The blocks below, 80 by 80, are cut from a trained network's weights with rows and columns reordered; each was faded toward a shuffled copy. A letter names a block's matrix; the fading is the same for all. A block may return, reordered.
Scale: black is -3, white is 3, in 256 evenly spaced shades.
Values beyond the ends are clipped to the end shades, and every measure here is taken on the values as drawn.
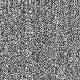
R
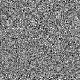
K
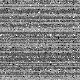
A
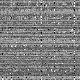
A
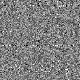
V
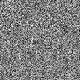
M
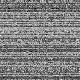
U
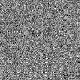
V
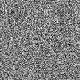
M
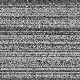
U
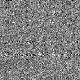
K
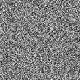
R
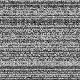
U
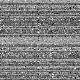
A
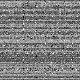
A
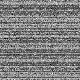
U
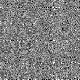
K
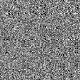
K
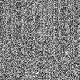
R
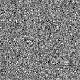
K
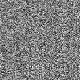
M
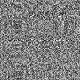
M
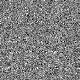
K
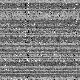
A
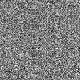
M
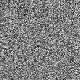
R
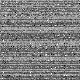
A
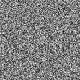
R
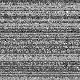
U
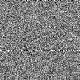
V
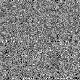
K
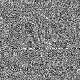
V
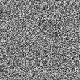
M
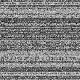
U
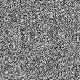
M
